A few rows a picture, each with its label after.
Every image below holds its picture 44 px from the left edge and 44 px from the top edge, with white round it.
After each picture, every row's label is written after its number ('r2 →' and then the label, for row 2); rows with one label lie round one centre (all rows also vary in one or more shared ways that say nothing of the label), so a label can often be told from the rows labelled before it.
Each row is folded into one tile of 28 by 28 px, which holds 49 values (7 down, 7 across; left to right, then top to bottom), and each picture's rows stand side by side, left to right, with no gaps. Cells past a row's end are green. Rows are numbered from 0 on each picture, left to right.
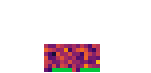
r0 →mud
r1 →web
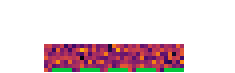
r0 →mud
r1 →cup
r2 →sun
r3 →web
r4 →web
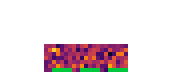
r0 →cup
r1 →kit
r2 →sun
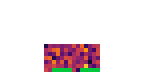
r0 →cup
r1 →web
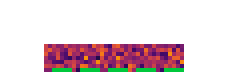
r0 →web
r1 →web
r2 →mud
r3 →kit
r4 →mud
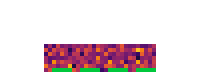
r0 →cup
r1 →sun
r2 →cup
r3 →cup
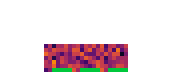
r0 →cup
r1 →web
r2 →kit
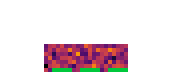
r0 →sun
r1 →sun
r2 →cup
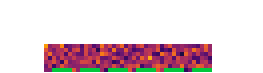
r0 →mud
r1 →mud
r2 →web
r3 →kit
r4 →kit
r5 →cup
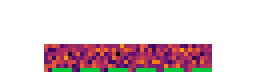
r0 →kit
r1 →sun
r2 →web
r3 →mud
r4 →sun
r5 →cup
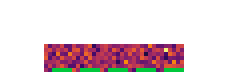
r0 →mud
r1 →mud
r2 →web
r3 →web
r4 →cup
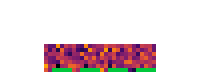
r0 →kit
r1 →kit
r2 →web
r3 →mud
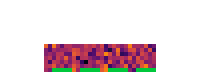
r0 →kit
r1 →web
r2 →kit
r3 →mud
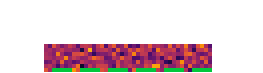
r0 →kit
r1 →kit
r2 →kit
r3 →cup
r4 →web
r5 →mud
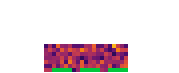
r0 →sun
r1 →cup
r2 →sun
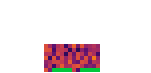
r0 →mud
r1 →kit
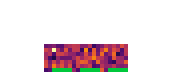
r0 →cup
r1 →mud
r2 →web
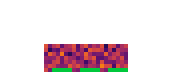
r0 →kit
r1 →kit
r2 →kit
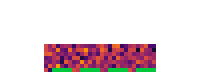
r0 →web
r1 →cup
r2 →mud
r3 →mud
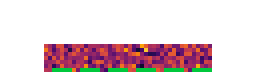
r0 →mud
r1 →web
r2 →sun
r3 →kit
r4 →kit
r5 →web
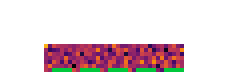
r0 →kit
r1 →sun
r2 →sun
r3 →mud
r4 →sun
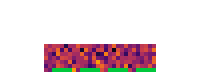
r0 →mud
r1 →web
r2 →kit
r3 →sun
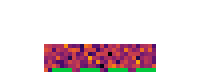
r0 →web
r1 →mud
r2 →sun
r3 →cup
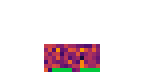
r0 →web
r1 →cup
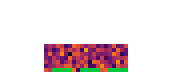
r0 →sun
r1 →web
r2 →kit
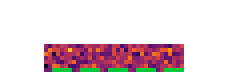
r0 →sun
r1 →sun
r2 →mud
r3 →mud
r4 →cup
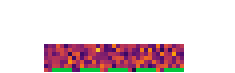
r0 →sun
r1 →sun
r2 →kit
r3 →mud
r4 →kit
